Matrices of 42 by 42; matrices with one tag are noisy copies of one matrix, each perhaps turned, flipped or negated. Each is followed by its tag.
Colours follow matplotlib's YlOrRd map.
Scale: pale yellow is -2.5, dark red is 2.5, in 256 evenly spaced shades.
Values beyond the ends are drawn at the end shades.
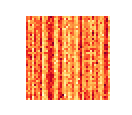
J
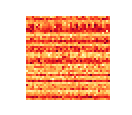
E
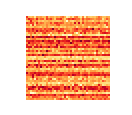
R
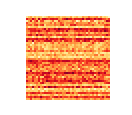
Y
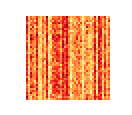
Y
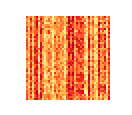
Y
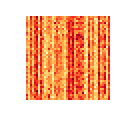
Y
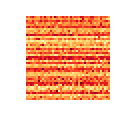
R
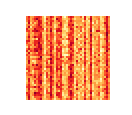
E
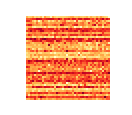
Y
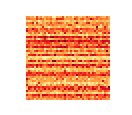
R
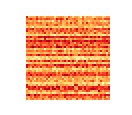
R
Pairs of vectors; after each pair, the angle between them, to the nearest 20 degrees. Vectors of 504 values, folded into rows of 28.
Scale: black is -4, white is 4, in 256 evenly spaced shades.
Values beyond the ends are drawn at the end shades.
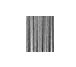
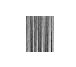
160 degrees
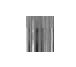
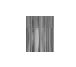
140 degrees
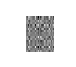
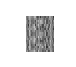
60 degrees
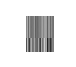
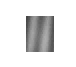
80 degrees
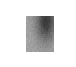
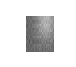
160 degrees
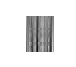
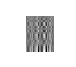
120 degrees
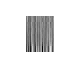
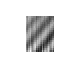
120 degrees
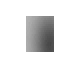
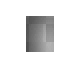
160 degrees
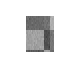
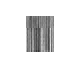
80 degrees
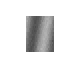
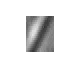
120 degrees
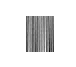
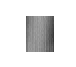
60 degrees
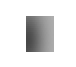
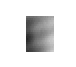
20 degrees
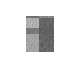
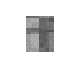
20 degrees
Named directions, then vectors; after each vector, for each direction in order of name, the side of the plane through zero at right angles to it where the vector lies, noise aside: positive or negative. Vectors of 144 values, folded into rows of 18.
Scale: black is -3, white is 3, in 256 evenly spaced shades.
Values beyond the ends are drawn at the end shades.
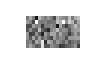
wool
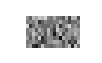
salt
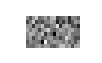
positive, negative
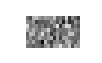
positive, negative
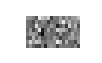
positive, positive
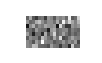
negative, positive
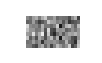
positive, negative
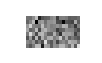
negative, negative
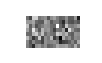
positive, negative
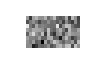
positive, negative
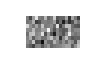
positive, negative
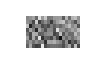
positive, positive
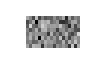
negative, negative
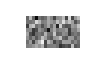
negative, positive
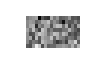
negative, negative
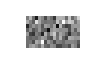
negative, positive
